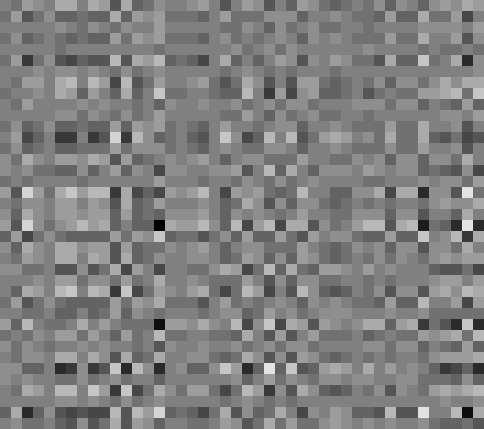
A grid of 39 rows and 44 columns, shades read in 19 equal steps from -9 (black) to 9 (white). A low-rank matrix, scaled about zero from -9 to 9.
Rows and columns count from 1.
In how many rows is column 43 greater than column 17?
16
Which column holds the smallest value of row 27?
11
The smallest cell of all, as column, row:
15, 21
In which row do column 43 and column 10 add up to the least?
38
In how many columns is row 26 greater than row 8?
13
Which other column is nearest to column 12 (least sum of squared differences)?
6
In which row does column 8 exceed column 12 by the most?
34
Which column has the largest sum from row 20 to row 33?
43
